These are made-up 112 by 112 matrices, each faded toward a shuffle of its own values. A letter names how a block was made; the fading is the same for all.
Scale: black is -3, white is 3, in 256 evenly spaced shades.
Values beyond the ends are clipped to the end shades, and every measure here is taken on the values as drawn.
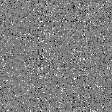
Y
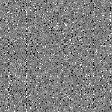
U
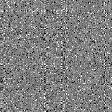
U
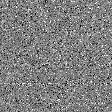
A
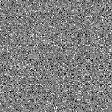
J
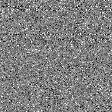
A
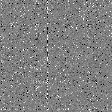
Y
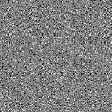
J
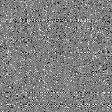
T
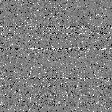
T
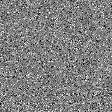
A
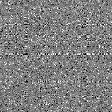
J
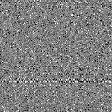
J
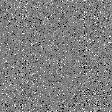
Y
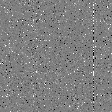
Y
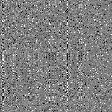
U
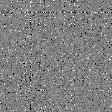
Y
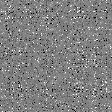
Y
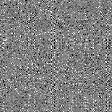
U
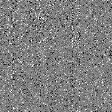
Y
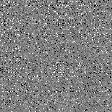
T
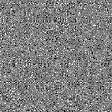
J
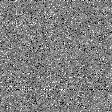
A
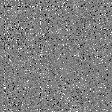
Y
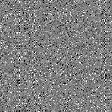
U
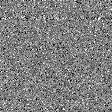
A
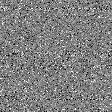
A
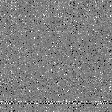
T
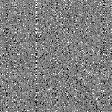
U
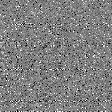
T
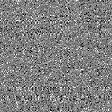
J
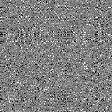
J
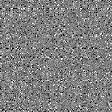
J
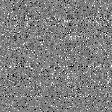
T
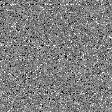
A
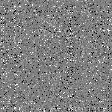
Y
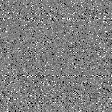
T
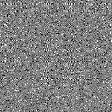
J
